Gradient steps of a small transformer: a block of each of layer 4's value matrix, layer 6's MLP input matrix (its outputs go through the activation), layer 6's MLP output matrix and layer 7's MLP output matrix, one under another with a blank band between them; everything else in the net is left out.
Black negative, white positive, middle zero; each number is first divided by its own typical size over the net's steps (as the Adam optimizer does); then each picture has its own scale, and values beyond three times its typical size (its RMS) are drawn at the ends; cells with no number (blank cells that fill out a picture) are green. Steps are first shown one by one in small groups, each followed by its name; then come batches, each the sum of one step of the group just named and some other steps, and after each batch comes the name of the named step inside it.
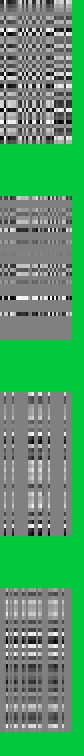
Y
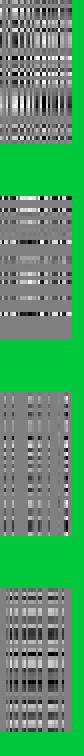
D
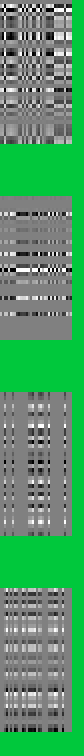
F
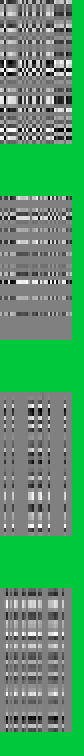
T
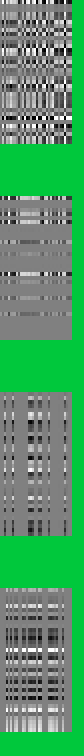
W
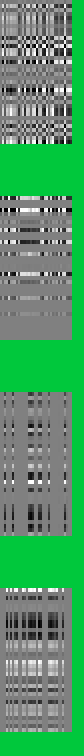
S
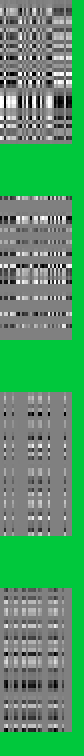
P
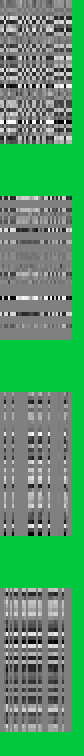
Y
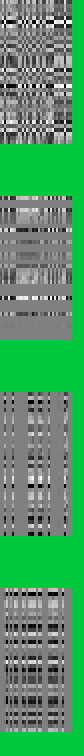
Y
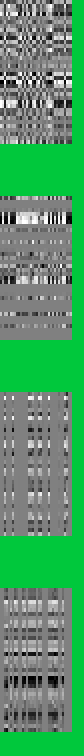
P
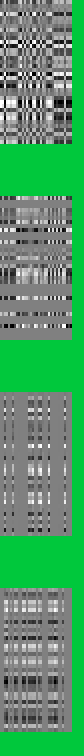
P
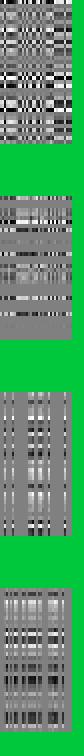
Y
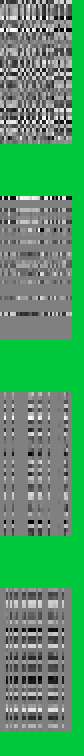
Y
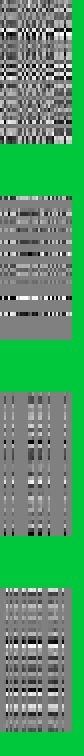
Y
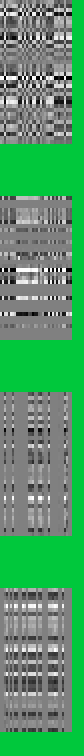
F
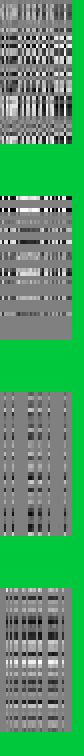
S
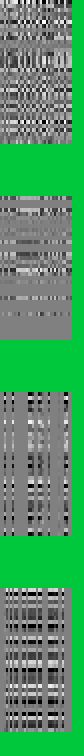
F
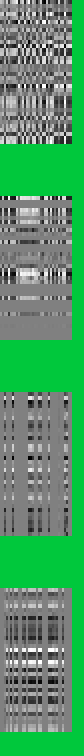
W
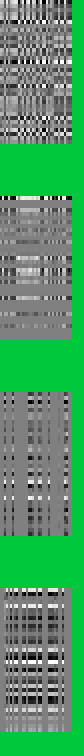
W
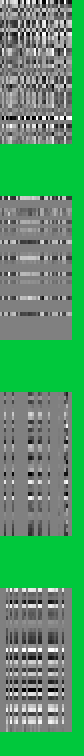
W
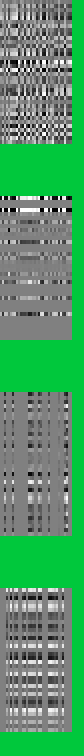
S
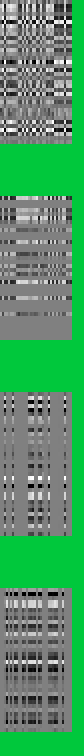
T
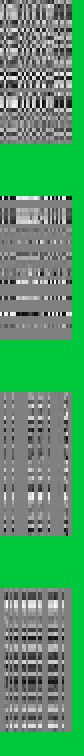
T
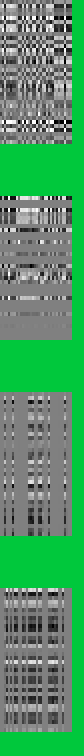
S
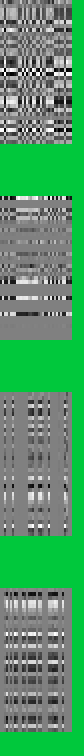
T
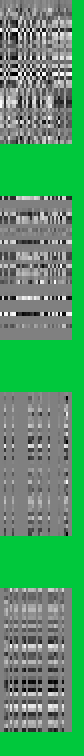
P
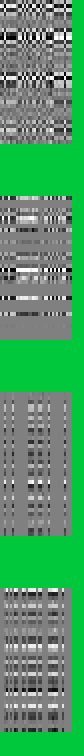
F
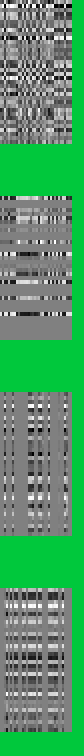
T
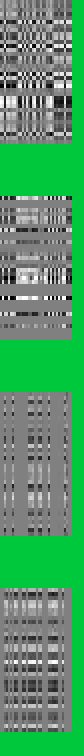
P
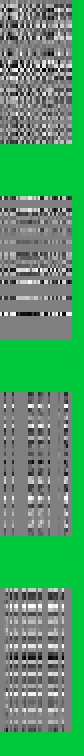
F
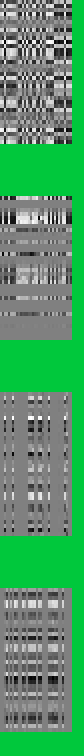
T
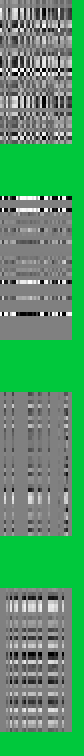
D
